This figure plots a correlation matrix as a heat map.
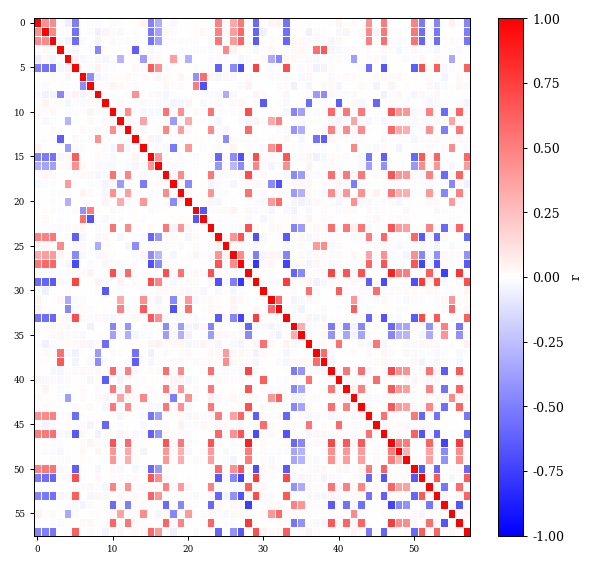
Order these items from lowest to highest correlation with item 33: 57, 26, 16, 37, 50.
50, 26, 37, 16, 57
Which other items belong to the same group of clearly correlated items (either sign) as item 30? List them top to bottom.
9, 36, 40, 45
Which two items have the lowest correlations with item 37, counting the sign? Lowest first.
13, 8
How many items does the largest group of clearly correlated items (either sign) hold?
17
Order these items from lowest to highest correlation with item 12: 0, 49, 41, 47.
0, 49, 41, 47
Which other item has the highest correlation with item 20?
32
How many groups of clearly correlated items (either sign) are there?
6
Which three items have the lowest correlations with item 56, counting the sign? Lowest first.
54, 34, 35
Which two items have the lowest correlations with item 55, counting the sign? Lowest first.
18, 4
